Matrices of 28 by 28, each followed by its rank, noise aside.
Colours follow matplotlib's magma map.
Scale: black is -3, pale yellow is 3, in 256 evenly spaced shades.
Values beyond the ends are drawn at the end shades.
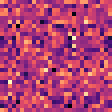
six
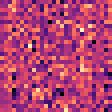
eight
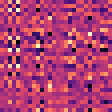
three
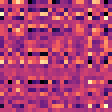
two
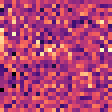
eight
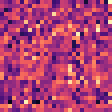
six
